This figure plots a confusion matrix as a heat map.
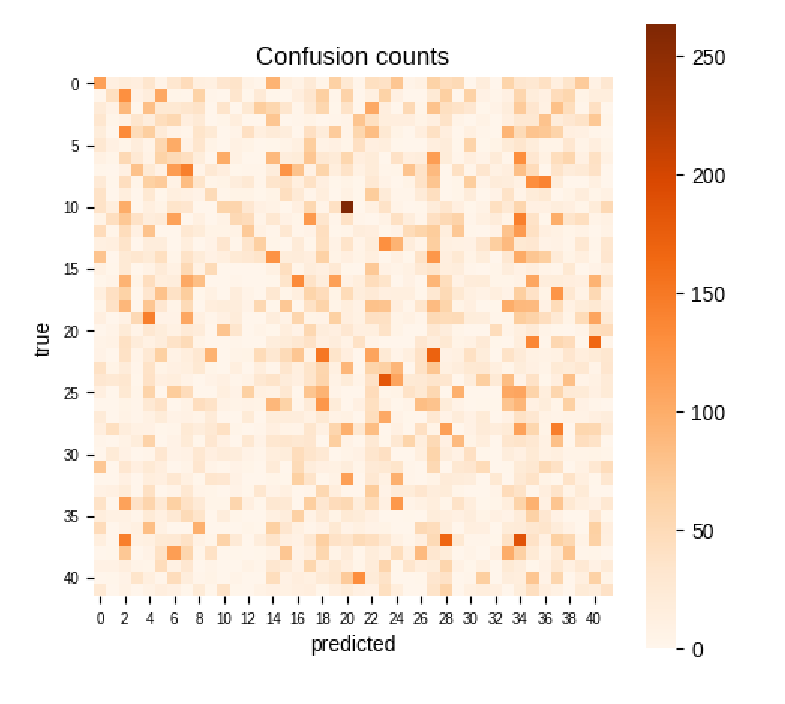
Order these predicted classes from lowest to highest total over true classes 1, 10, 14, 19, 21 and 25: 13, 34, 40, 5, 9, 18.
9, 13, 5, 18, 40, 34
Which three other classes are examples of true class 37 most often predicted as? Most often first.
34, 28, 2
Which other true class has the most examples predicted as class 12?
25
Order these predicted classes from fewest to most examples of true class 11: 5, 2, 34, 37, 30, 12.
30, 5, 12, 2, 37, 34
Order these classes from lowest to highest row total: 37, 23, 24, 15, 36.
15, 36, 23, 24, 37
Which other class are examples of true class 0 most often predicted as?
14
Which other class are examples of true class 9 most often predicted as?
22
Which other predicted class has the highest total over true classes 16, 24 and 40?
23
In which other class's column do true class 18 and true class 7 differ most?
6
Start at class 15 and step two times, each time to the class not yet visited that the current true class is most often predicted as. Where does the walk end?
27
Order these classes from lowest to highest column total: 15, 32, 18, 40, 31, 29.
32, 31, 29, 15, 40, 18
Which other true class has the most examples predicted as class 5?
1
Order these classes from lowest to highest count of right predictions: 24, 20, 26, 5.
20, 5, 26, 24
